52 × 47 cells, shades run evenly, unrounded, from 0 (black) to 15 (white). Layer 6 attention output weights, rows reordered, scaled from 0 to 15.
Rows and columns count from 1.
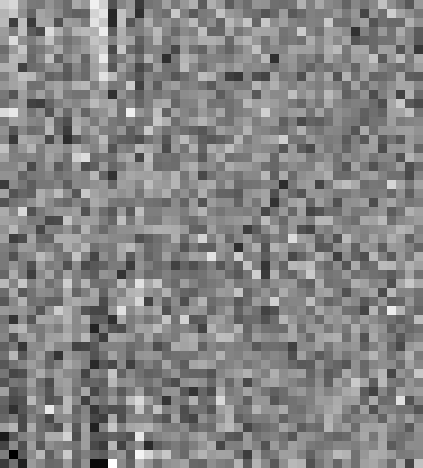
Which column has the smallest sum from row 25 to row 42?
11
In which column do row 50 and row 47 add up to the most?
13
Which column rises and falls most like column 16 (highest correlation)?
8
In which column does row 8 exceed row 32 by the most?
12
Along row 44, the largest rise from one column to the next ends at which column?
25
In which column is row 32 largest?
16
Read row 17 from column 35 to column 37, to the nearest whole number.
4 9 7
